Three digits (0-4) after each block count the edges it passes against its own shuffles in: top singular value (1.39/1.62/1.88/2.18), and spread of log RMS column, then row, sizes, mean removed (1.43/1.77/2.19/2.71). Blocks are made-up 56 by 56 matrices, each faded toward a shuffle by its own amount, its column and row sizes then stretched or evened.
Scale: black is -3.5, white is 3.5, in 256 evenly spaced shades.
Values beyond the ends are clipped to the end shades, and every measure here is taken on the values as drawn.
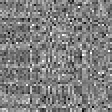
4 1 0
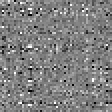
2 3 4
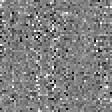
1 3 1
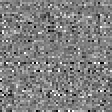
1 0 4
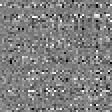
3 2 4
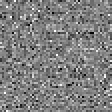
3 0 1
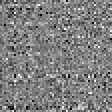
3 2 2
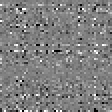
2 3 4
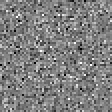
0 0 1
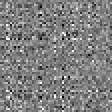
4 3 3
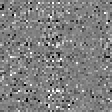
3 2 2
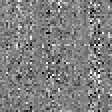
1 4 2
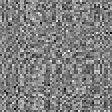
4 0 1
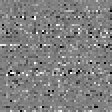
0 0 4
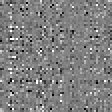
3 4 2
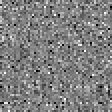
2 0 1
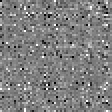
2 3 3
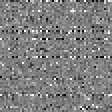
4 0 4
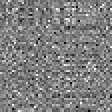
4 0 1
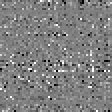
0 1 4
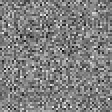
3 0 1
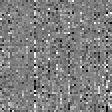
3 4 1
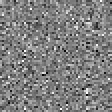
3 2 0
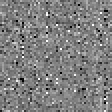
0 2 1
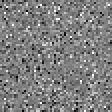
2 1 0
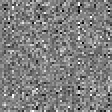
1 3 1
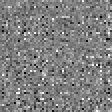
0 3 3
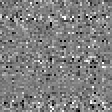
0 2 4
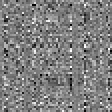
4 4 0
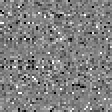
2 0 3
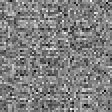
3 0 0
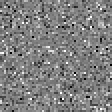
0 0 1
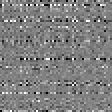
4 1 4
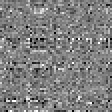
3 2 4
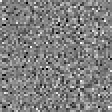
3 1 1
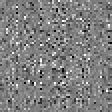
3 3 1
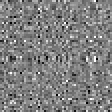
4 2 3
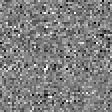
1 0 3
